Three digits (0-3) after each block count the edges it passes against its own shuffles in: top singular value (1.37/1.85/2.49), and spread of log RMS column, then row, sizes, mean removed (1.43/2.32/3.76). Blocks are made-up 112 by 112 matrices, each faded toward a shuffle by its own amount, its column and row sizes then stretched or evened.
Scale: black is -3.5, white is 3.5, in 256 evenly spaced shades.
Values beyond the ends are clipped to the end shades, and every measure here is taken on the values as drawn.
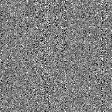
1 2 0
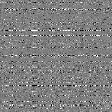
3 1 3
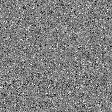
0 0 1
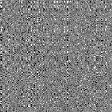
3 2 1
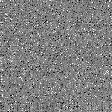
2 0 0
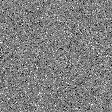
0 0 0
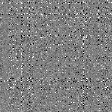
2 2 2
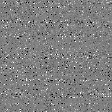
1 1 2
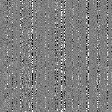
3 3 0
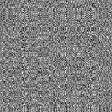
3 2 0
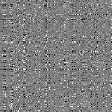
3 2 2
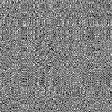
3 0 0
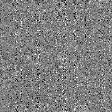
1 2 1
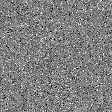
0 0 0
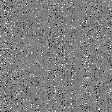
1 2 0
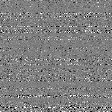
1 1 3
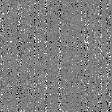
0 3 1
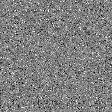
1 0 1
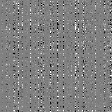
2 3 2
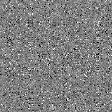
2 1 1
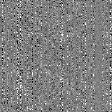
1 3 0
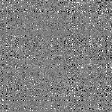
0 2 2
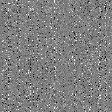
2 2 0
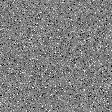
0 0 0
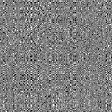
3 2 1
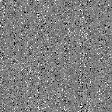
1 2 0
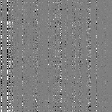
3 3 1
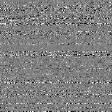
1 1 3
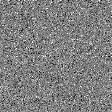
0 1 1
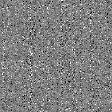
1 2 0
